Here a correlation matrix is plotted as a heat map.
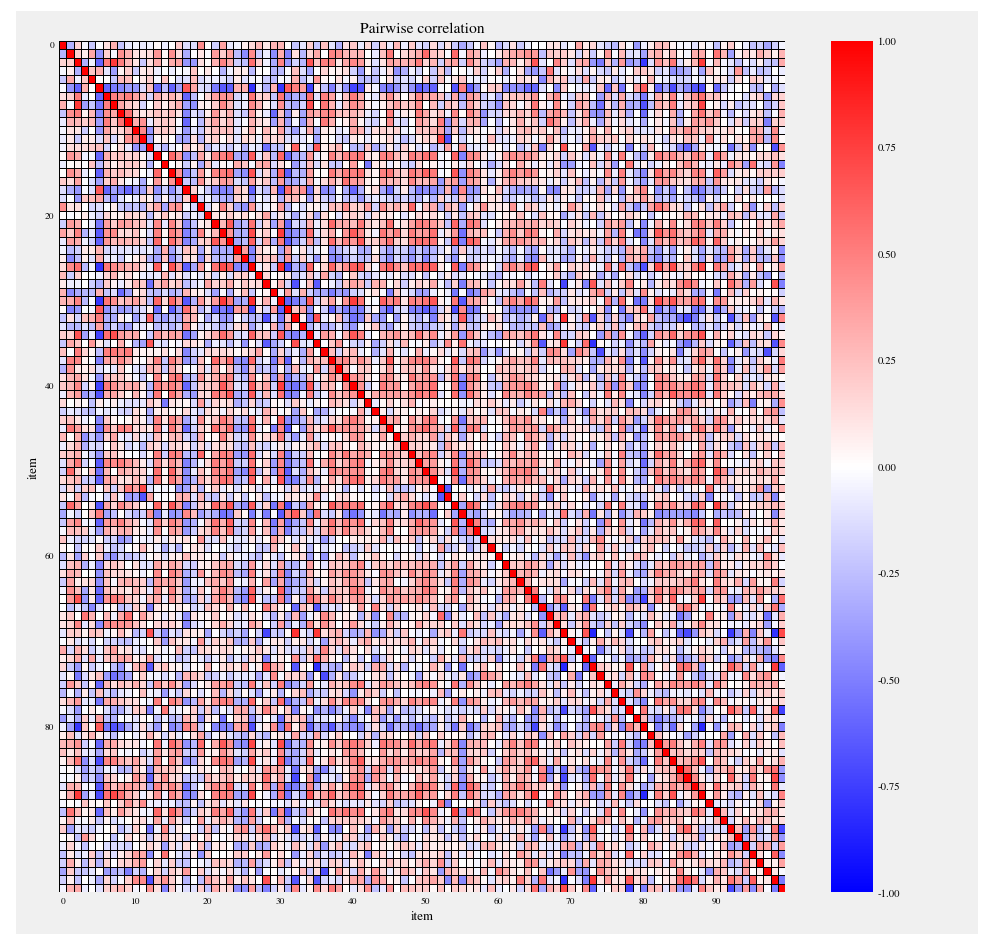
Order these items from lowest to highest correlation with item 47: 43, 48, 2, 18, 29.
18, 29, 43, 48, 2
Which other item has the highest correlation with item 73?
98
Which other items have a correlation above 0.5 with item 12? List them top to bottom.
32, 35, 69
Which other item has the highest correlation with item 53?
35
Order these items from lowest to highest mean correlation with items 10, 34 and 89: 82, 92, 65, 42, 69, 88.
69, 42, 92, 82, 65, 88
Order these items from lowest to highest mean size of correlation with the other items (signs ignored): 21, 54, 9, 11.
11, 9, 21, 54
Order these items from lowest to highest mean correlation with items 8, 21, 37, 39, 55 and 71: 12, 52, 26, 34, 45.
52, 12, 34, 26, 45
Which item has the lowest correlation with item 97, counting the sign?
36
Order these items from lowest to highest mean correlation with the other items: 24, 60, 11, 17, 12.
17, 24, 12, 60, 11
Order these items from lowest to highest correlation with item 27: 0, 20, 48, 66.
48, 66, 20, 0
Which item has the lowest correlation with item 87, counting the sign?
5
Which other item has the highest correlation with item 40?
30
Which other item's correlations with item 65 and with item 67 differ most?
3
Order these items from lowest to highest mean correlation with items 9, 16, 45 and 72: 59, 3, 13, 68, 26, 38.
59, 3, 38, 13, 68, 26
